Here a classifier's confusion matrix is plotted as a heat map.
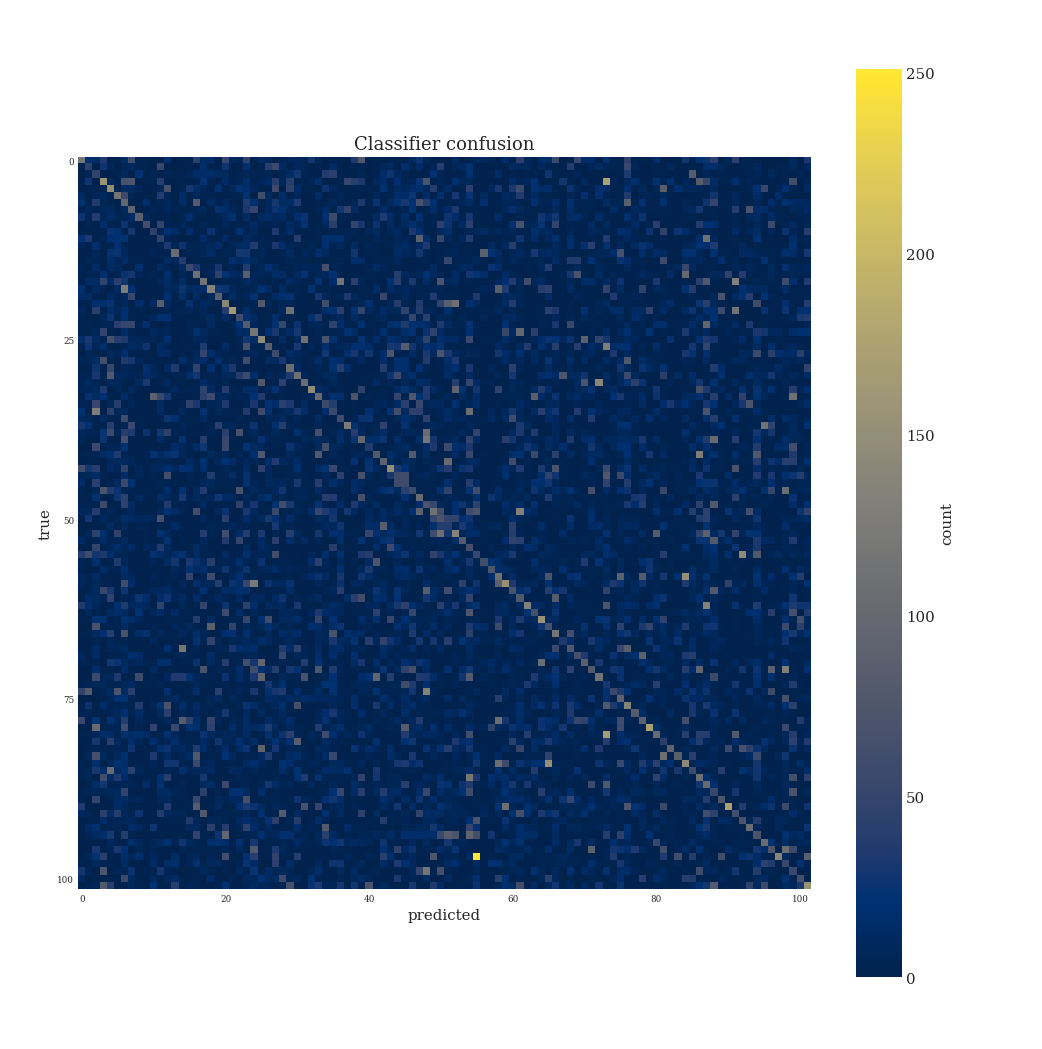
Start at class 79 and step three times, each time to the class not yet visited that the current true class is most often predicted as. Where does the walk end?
4
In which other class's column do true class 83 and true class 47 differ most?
81
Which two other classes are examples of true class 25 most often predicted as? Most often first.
31, 70
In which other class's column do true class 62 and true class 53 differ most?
87
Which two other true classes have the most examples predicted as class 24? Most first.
59, 96
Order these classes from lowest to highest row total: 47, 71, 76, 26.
47, 76, 26, 71
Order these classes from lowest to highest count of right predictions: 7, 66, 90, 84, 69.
69, 7, 66, 84, 90
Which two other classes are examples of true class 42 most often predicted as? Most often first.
51, 60
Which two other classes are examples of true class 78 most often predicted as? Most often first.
58, 14
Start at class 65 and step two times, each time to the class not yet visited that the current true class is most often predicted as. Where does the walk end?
6
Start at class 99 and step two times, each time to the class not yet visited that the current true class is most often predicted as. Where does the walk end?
88
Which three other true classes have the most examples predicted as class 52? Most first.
20, 32, 94
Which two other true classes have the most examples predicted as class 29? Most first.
21, 101
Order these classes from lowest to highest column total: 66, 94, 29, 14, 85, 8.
8, 14, 85, 29, 66, 94
